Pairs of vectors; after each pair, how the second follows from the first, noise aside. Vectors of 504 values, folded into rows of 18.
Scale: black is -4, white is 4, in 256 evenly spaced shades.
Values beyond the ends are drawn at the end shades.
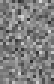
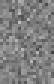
negated, shrunk.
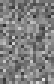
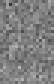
reversed, negated, shrunk.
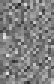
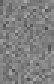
reversed, negated, shrunk.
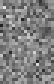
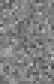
reversed, negated, shrunk.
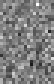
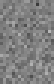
negated, shrunk.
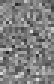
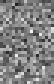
copied.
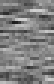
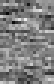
copied.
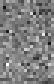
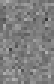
reversed, negated, shrunk.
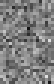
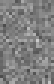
negated, shrunk.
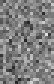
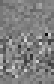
negated, partly zeroed.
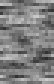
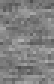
wrapped around, negated, shrunk.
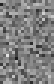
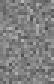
reversed, negated, shrunk.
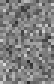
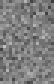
reversed, negated, shrunk.
